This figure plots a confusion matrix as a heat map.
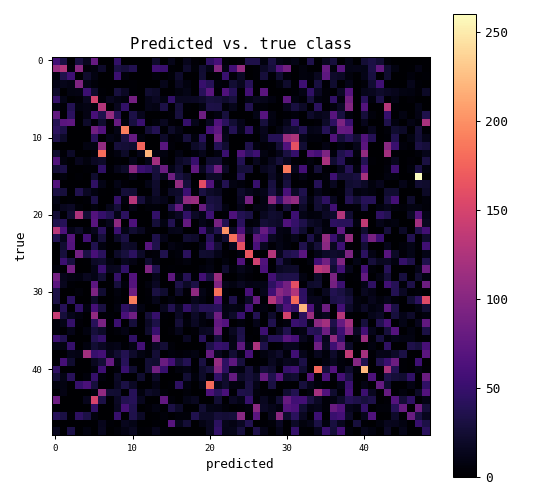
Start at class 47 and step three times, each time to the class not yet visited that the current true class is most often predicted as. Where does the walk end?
34
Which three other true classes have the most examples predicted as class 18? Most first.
30, 14, 13
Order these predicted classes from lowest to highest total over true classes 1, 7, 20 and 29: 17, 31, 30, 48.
17, 48, 30, 31
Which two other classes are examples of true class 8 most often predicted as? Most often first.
48, 37
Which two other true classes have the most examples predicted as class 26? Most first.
37, 45
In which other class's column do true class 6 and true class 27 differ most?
35
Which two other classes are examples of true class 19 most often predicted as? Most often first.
16, 36
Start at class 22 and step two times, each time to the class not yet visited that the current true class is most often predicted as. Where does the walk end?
5
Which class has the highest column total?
21
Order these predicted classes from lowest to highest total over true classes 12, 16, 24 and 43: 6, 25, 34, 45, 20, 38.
45, 25, 38, 20, 34, 6
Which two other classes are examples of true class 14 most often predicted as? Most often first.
30, 10
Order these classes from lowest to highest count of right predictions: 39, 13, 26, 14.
14, 39, 13, 26
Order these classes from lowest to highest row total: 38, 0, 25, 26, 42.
0, 42, 26, 38, 25
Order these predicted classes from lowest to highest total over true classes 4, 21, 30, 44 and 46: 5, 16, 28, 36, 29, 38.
16, 28, 36, 38, 29, 5
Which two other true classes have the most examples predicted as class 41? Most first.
23, 46
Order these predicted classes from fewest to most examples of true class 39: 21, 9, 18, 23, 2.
18, 2, 9, 23, 21
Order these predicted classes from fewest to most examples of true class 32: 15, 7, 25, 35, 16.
7, 16, 15, 25, 35
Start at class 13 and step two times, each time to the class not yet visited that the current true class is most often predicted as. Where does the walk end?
38
